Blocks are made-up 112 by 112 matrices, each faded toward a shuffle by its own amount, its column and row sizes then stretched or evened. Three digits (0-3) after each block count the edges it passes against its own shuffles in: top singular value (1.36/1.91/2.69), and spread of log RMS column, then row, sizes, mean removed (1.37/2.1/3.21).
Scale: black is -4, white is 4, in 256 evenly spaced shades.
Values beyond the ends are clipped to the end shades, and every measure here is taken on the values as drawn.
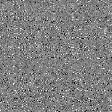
2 0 2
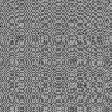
3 1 1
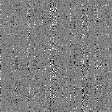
1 3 2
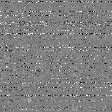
1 1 3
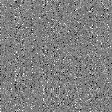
2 2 0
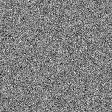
1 0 0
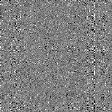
2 2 2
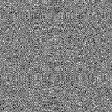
3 1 0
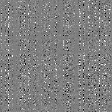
2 3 2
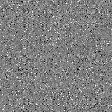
2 0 1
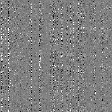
2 3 1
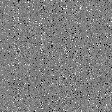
0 2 1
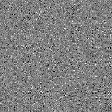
2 1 1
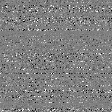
0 1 3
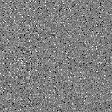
2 1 1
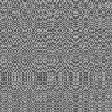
3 0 3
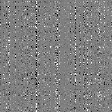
1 3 2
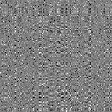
3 2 1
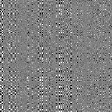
3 3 2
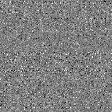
1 0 2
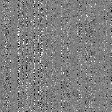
2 3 0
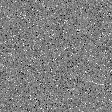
0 0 0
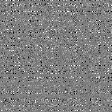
0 2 3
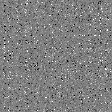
0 2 1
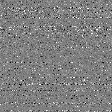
0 0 3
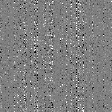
2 3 1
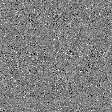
0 1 1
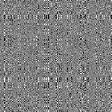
3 3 2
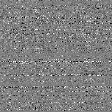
1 1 3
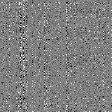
1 3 2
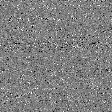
0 0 2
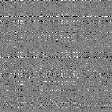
3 1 3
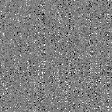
2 2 1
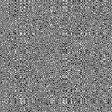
3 2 1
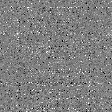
1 1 2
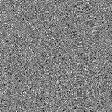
2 0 0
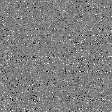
1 1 2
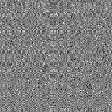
3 0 1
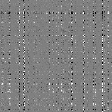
3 3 2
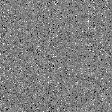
1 2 0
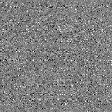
2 0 2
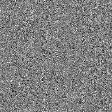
0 2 0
